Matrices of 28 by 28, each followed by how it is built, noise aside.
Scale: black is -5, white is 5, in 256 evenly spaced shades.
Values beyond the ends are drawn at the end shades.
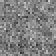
smooth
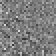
lower triangular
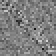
banded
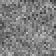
smooth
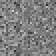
repeating rows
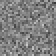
noise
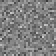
noise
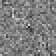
banded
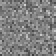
repeating rows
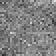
smooth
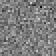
noise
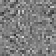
low rank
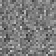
repeating columns
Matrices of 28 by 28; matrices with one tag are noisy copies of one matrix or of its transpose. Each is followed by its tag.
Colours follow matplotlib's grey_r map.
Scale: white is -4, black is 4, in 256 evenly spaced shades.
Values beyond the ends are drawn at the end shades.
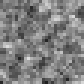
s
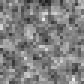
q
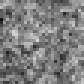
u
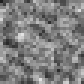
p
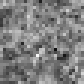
u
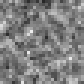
q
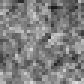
u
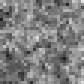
u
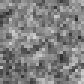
u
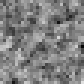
s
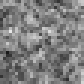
u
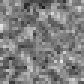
q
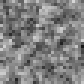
s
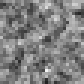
s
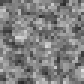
p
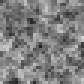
s
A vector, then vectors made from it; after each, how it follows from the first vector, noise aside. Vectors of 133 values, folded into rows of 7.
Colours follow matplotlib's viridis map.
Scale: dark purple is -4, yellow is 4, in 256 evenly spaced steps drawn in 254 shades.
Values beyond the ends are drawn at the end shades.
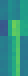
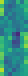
wrapped around.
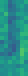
reversed, negated, shrunk.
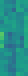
wrapped around, negated, shrunk.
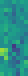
wrapped around, negated, partly zeroed.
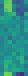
wrapped around, negated, partly zeroed.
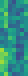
wrapped around.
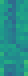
wrapped around, negated, shrunk.
